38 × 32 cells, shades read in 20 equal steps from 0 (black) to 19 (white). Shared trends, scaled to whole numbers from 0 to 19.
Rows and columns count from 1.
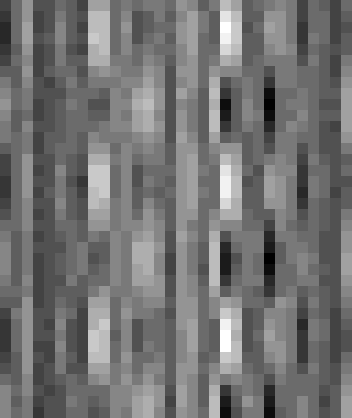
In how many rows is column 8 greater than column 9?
7
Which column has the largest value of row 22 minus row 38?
21
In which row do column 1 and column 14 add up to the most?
10
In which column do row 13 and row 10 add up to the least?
25
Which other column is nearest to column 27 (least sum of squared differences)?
29
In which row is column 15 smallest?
18
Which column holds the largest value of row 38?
20
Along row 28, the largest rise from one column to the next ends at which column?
9
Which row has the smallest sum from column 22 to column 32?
24
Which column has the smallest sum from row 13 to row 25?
4
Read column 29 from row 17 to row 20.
9 9 8 8
